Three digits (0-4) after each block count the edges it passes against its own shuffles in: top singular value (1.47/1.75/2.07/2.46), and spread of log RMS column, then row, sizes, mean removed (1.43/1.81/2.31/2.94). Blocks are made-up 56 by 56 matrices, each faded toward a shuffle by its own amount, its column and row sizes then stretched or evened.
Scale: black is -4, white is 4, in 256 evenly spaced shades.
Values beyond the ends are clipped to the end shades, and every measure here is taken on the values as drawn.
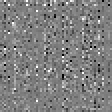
1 4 2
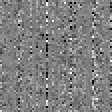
2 4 0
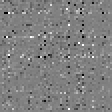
0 2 2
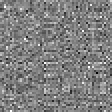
3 1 0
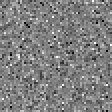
0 0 0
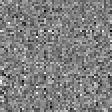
1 1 1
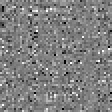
1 2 2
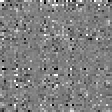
0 2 3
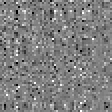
3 2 0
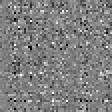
0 3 3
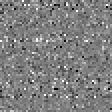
0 0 2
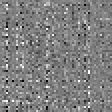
2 4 2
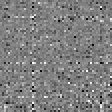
2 2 3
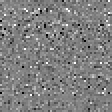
0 0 2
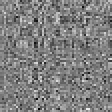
3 3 2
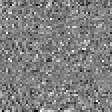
2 0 3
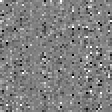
0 3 0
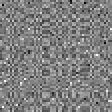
4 0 0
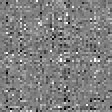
2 3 1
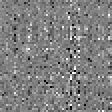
2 3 1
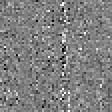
0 3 0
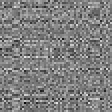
4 0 4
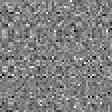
3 0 2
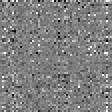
3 2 2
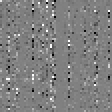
1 4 0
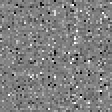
0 2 0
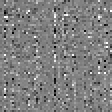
1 3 2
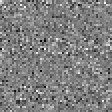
0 0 2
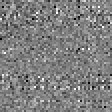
2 0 3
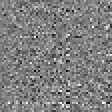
2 2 2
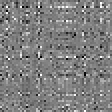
4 3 3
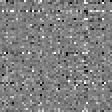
2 2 3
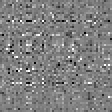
3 1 3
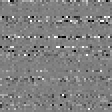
1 0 4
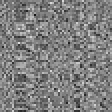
3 1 0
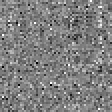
1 1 1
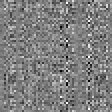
3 4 1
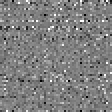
0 1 3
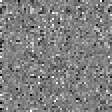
2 2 1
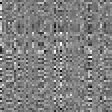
4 4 1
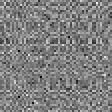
4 0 1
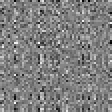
4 4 2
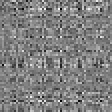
4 3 4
